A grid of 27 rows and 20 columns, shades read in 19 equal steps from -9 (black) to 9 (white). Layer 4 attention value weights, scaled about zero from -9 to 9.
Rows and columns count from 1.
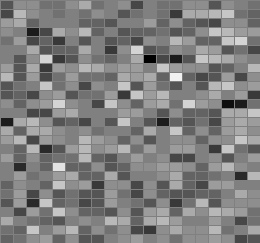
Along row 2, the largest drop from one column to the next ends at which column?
19
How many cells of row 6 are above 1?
5
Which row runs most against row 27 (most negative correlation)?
16
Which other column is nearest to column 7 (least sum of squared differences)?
1
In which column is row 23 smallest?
3
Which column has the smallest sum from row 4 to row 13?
2
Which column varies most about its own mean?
14
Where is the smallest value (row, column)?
7, 12
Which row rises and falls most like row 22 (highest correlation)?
23
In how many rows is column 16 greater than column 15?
9
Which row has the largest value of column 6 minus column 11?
26
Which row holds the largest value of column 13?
8
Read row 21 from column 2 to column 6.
1 0 -2 5 1
